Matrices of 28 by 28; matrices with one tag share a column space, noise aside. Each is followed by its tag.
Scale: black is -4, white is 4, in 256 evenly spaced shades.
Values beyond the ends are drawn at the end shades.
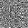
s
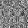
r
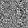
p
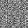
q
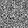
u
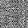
q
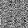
q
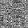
q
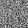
r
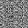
s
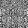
r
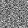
q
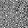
s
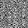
s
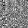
u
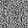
r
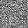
q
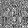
r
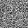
s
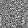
q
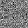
p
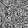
r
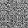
q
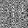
s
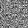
u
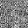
r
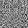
u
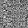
q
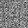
s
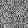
r
